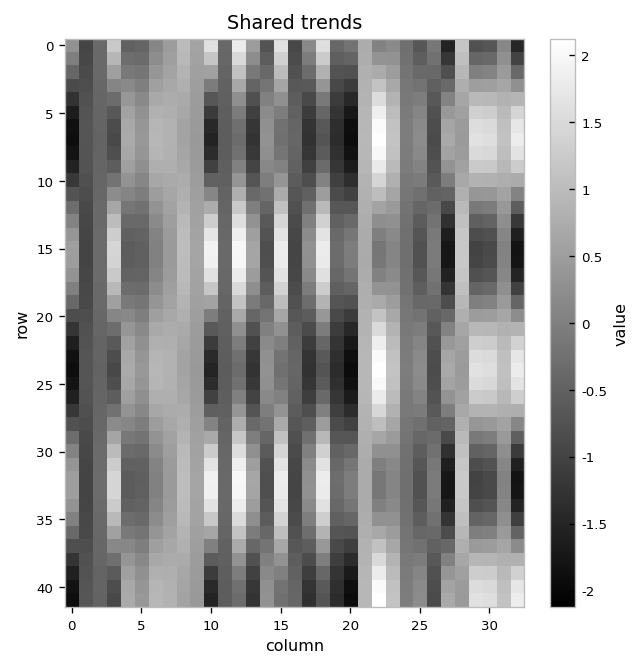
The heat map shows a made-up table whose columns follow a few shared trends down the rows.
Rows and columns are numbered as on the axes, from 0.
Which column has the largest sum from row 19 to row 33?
22
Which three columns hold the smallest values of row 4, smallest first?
20, 0, 19
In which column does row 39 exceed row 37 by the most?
32
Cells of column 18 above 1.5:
9
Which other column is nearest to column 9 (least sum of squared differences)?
7
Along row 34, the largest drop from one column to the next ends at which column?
16
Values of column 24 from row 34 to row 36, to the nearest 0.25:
-0.25 -0.25 -0.25
